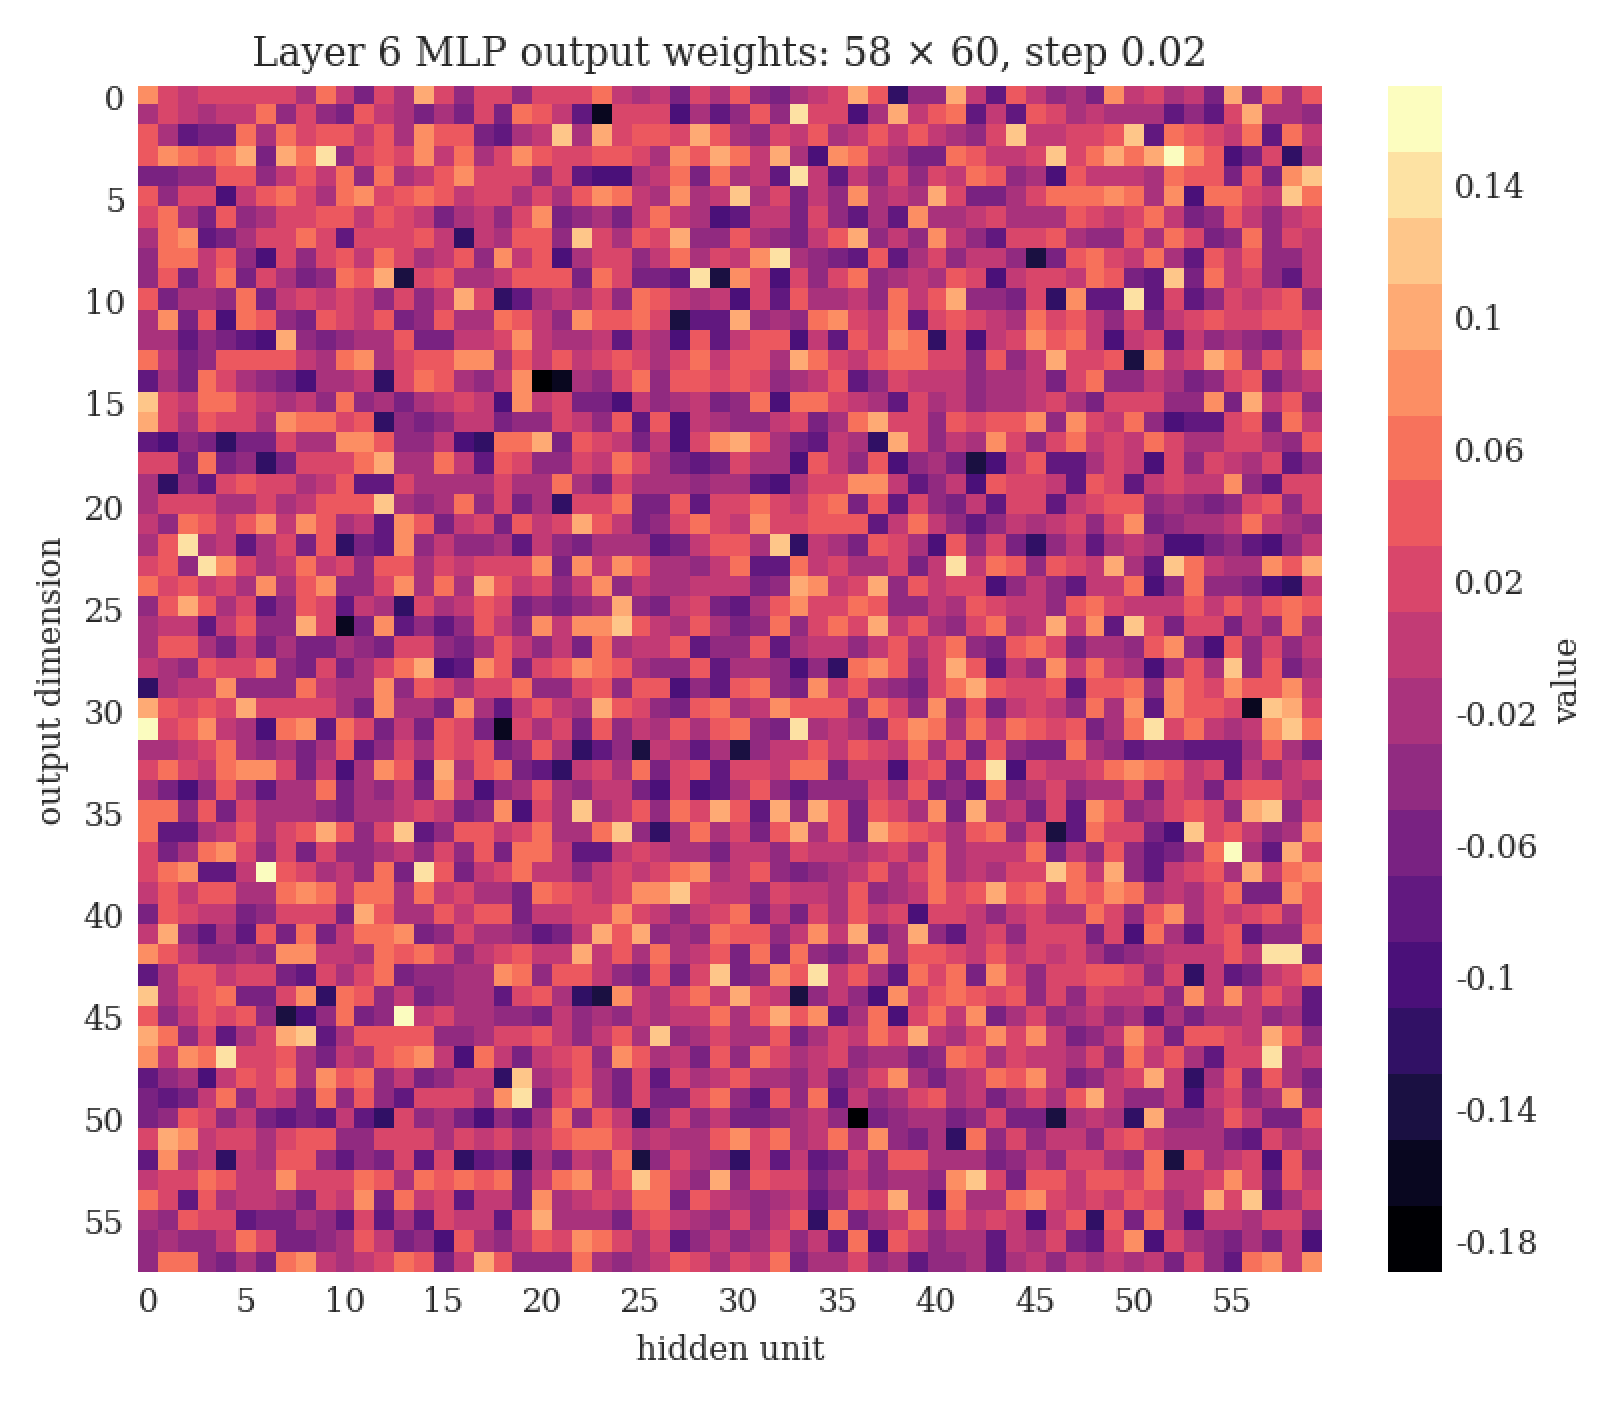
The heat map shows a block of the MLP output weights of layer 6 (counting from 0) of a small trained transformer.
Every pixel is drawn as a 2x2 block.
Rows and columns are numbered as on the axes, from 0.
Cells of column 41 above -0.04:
45
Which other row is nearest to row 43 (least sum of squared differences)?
49
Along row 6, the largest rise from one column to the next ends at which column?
39
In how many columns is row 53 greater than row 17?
38
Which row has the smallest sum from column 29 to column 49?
50
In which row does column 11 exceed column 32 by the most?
9
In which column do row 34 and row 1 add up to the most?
56
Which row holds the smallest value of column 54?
27
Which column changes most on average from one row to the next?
57
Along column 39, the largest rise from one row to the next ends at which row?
41
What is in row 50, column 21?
0.06
